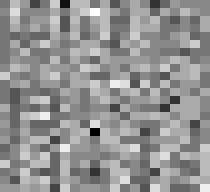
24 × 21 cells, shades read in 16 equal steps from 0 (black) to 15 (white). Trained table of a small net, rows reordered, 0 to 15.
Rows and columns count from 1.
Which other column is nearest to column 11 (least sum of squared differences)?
8
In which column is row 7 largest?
10
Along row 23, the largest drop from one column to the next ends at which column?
14
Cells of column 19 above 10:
3
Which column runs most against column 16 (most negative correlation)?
18
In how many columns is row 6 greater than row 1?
10
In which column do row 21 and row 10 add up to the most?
1
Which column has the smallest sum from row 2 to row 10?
7
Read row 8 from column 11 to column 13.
10 9 9
